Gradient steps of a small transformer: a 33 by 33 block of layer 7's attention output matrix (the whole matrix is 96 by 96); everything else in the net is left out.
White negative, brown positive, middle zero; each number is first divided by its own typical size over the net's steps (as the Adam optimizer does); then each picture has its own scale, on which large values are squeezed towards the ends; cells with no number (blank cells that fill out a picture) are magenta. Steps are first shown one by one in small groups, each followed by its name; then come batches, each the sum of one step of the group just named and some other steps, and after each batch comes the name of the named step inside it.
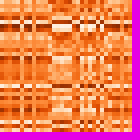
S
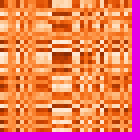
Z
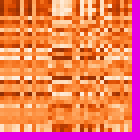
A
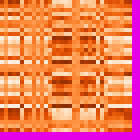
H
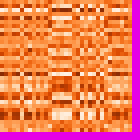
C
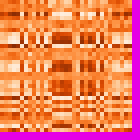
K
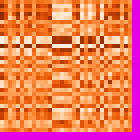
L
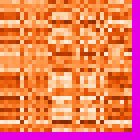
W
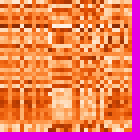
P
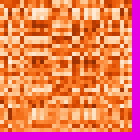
H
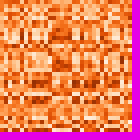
K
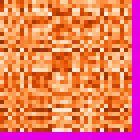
Z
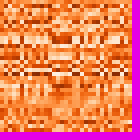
L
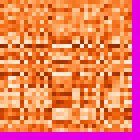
L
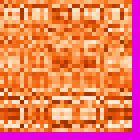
W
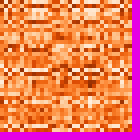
K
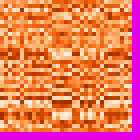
C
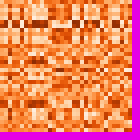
P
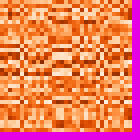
K
